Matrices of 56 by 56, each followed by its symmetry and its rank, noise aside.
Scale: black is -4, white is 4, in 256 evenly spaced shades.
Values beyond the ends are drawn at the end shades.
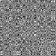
symmetric, rank five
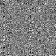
no symmetry, rank seven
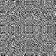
no symmetry, rank six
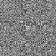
symmetric, rank six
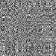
no symmetry, rank seven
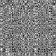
no symmetry, rank six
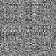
antisymmetric, rank six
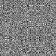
no symmetry, rank seven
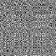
no symmetry, rank five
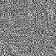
no symmetry, rank seven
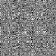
no symmetry, rank six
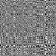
antisymmetric, rank six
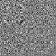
symmetric, rank six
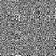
no symmetry, rank seven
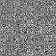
no symmetry, rank six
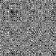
symmetric, rank five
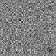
symmetric, rank seven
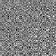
no symmetry, rank seven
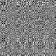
no symmetry, rank five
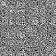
symmetric, rank seven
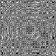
symmetric, rank six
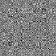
symmetric, rank seven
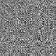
no symmetry, rank seven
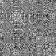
symmetric, rank seven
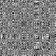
symmetric, rank five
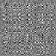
no symmetry, rank six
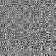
no symmetry, rank seven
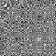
symmetric, rank six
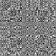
symmetric, rank five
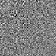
symmetric, rank five
